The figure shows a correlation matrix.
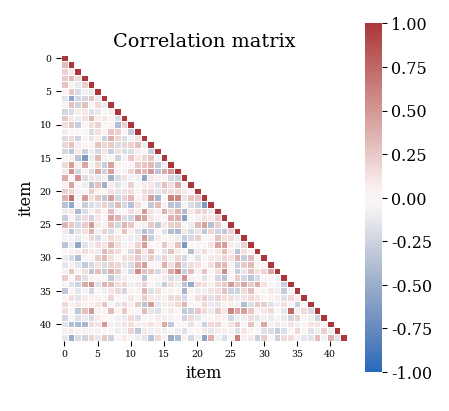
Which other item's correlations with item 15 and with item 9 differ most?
3
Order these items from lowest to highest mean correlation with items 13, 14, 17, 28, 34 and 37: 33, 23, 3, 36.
33, 3, 36, 23
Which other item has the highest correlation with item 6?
40
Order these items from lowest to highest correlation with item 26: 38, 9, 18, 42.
18, 9, 38, 42
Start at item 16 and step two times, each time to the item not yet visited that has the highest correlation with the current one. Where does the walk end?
1
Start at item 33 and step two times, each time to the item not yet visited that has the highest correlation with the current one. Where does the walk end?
2
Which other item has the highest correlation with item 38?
34
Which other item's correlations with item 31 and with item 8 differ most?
15
